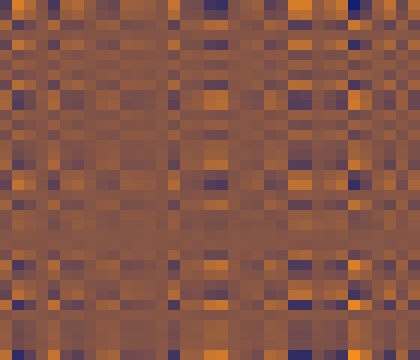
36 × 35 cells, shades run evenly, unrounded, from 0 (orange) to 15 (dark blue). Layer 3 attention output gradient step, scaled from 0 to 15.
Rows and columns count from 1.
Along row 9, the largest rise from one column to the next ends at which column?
30
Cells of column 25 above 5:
30
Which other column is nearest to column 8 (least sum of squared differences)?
13
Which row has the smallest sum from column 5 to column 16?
1
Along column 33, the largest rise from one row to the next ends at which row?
31
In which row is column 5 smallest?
36
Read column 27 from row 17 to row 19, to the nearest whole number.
8 7 7
